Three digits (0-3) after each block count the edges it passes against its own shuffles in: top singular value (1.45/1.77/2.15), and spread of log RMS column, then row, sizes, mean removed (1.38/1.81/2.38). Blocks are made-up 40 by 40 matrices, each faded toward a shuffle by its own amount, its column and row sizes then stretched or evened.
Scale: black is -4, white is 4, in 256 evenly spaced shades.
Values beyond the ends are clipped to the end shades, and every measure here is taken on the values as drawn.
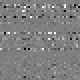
0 1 3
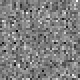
2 0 0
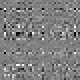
3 2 3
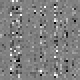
0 3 1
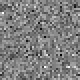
0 0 1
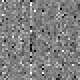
1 2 0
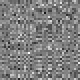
3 2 0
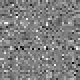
2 0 1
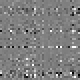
2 2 3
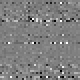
0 0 3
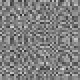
3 1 3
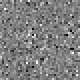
0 1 1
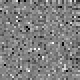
1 0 1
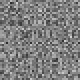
3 0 1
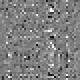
2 2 1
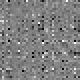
2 3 2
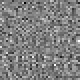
2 0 2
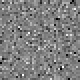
0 0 0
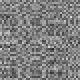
3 0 1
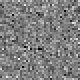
0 0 1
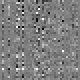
1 3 1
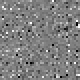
0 1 2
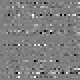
0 1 3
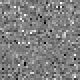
0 0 1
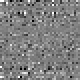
1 1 3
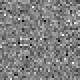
1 0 0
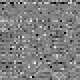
2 0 2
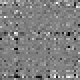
2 1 3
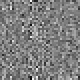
2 2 1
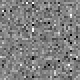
1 1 0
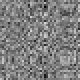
2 3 0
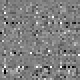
2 1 2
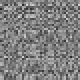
3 1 3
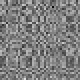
3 2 0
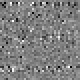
1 0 2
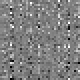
1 3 1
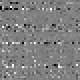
1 1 3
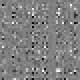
1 3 2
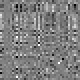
3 3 0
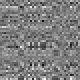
3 1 3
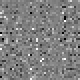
0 2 2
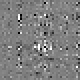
1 3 2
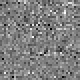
0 0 2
